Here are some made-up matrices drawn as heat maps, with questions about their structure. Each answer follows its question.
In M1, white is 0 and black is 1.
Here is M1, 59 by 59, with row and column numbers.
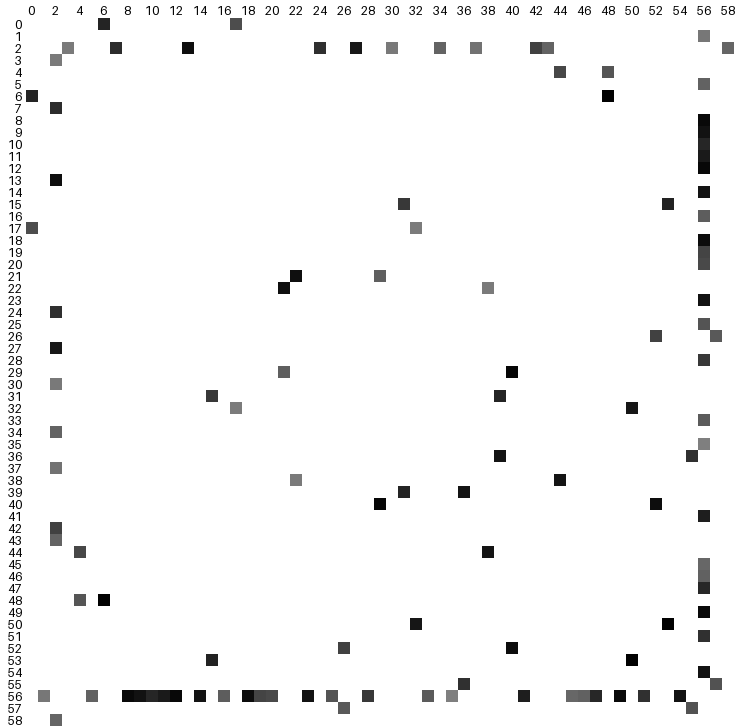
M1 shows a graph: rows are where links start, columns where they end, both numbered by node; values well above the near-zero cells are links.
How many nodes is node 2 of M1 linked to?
11
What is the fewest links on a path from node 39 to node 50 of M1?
4
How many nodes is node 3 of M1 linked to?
1
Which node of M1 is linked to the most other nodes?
node 56
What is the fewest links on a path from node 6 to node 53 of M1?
5
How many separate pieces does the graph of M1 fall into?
3
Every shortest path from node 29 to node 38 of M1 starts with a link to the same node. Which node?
node 21
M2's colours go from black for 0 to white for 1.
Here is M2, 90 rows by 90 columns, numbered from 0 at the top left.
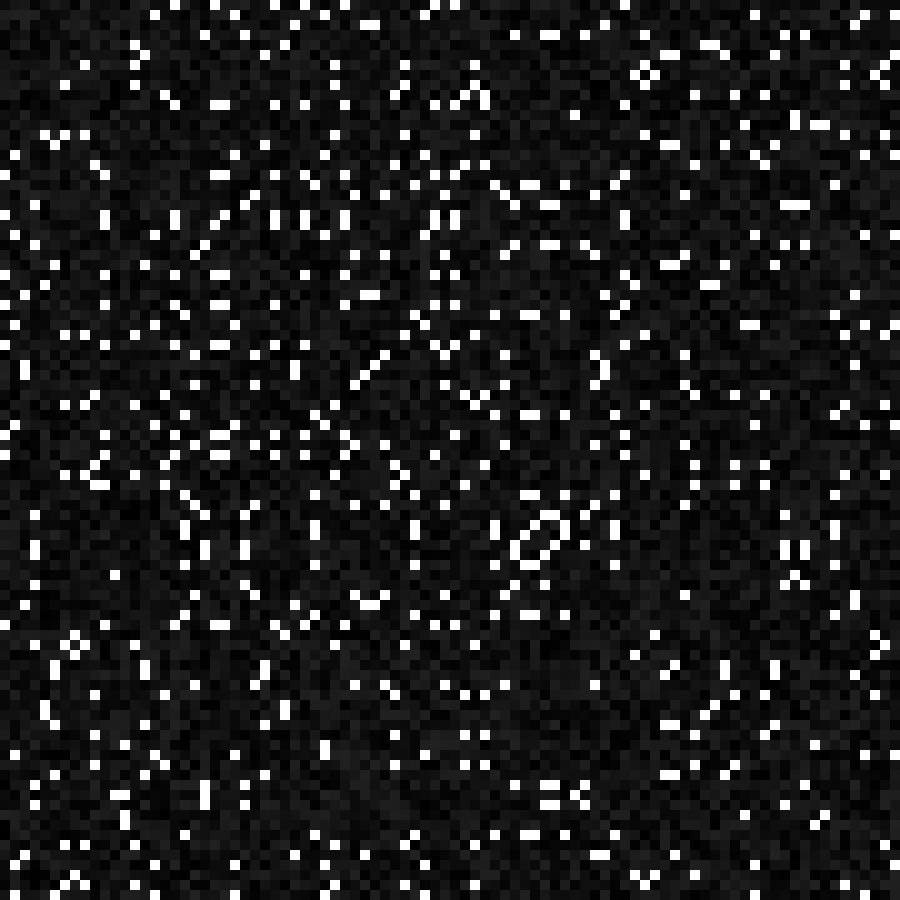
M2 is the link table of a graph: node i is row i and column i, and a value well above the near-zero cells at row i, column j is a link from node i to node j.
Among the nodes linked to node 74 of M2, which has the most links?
node 32
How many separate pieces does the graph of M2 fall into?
2
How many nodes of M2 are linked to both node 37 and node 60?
3
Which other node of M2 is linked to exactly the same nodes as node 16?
node 73
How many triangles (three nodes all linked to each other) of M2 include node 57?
1
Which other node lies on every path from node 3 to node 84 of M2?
node 64
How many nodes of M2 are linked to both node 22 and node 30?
8
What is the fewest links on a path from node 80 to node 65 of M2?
7
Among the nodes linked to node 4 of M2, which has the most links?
node 13
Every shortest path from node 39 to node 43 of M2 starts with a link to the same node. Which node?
node 48
